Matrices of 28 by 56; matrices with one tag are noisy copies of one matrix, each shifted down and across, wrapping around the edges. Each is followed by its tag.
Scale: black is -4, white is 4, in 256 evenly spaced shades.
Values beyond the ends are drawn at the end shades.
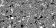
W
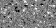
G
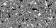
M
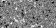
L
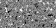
M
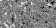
L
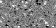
G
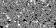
G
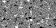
W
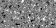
M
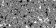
L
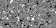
M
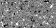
M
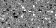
G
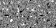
M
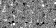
W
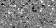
G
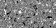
M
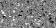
G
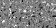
M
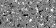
M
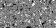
M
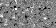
W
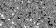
G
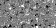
W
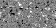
G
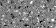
M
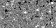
W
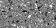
M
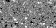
G
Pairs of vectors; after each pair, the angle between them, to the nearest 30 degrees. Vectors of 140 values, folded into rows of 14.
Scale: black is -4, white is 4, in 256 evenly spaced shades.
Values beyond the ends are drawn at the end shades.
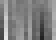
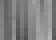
120 degrees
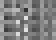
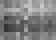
60 degrees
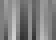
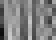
60 degrees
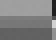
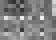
120 degrees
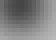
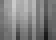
150 degrees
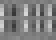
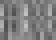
30 degrees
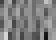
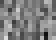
30 degrees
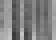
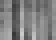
30 degrees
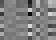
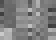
60 degrees
